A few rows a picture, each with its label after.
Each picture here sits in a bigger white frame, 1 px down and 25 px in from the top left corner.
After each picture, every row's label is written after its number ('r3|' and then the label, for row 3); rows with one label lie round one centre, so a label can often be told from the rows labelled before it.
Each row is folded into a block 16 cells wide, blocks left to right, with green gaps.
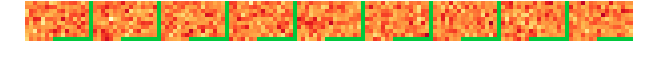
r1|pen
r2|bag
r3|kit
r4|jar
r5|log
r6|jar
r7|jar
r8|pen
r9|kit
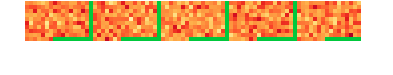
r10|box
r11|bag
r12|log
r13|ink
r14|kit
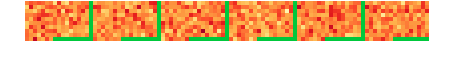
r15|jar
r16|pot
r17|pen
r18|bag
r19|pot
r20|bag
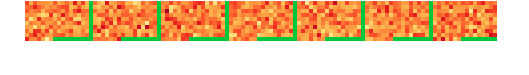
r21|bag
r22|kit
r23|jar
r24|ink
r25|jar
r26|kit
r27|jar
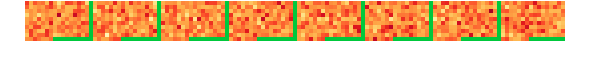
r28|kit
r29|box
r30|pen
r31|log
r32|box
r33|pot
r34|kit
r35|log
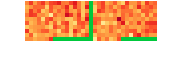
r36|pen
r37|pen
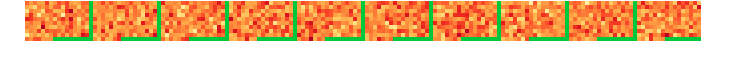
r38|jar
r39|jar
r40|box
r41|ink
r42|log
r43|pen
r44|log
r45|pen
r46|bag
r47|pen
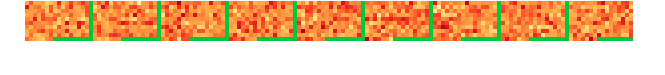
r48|pen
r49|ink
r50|jar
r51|log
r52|box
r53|jar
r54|log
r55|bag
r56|box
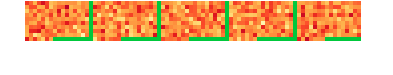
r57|jar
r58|box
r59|box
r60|pen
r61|jar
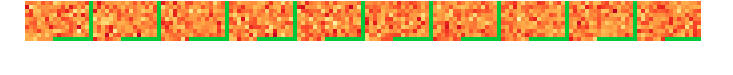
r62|pot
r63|bag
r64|ink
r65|bag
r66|box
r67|pen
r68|log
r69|bag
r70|jar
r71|kit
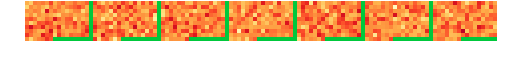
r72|ink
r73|bag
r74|pen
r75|pen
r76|pen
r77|box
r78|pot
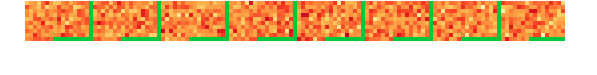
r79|pot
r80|kit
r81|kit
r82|box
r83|jar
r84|pot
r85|jar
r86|log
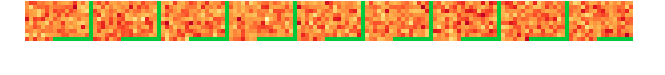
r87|log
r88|ink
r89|ink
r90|log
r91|box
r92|pot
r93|kit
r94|pen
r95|kit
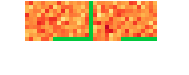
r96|log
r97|log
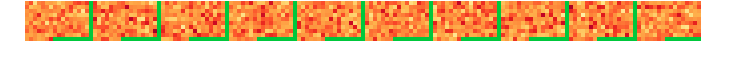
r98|pot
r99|box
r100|ink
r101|pot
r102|log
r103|box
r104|pen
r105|pen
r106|pot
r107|pen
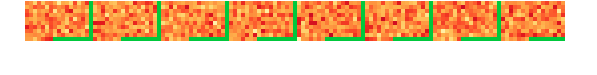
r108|ink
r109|bag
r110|kit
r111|ink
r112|pen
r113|box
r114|pen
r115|bag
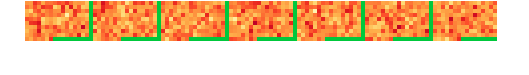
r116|log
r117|bag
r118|bag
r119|kit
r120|log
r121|pen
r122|ink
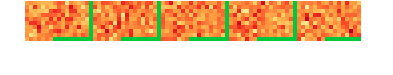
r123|log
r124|log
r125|log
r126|log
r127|jar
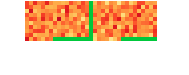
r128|jar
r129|pen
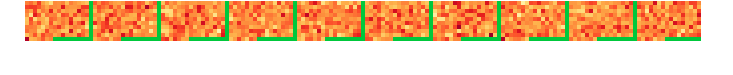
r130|bag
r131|log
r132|log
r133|pen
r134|jar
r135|log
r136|kit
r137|bag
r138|pot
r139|jar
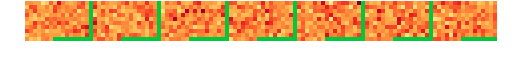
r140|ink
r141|box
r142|jar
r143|log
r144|pot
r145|kit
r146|kit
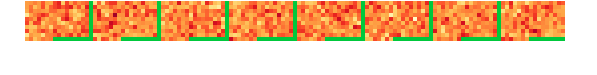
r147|pen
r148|jar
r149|jar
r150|kit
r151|box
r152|pen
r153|pen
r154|log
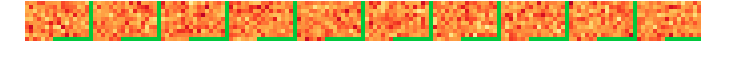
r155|kit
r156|box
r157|pot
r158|bag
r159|box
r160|ink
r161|jar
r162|jar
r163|box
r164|bag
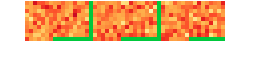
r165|kit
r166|pot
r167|pot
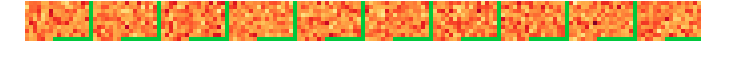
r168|ink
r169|pen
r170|ink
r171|bag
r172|box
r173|pot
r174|box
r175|box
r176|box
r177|bag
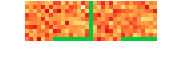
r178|log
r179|log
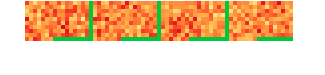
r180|box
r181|pen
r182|log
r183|pen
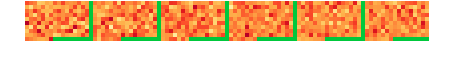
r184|log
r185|box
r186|jar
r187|ink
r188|bag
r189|jar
